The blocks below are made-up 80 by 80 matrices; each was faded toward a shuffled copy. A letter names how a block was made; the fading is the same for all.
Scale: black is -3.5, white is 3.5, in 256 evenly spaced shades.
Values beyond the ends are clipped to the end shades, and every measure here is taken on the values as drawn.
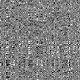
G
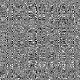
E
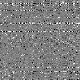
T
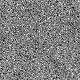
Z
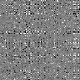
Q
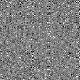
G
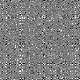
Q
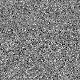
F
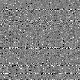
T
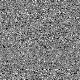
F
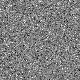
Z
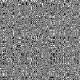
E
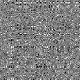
G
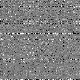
T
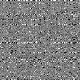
T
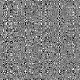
E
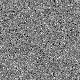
Z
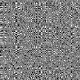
E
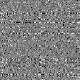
T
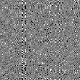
E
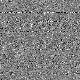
F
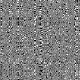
E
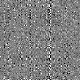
E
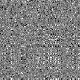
G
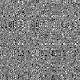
G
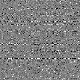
T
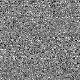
F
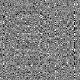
E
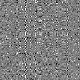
E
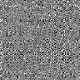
G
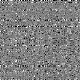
T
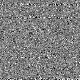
F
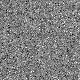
Z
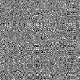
G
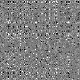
Q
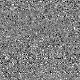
F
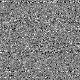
F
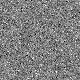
Z
